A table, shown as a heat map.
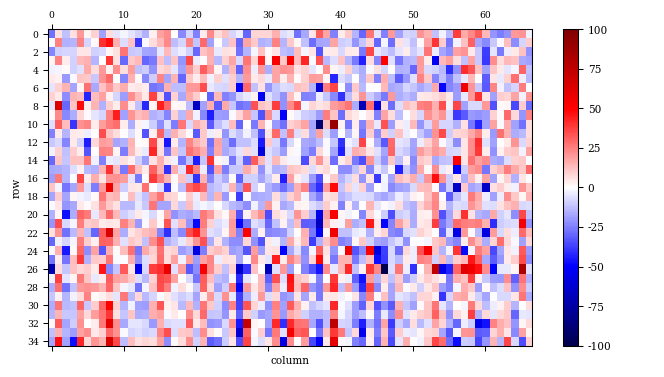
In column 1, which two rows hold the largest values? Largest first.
8, 34
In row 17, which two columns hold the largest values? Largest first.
8, 39
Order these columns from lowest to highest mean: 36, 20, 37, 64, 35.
37, 36, 20, 64, 35
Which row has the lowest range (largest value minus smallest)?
19
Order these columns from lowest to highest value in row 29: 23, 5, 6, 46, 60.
60, 23, 6, 46, 5
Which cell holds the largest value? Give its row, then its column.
10, 39
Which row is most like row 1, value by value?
31
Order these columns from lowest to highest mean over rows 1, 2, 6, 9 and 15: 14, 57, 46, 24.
24, 14, 46, 57
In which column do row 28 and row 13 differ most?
29
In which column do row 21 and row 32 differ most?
27
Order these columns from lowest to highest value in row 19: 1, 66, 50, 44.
50, 66, 1, 44
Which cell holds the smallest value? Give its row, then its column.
26, 46
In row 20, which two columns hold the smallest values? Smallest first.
37, 2
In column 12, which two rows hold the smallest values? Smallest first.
26, 1
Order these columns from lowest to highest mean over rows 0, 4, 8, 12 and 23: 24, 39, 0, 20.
0, 20, 24, 39
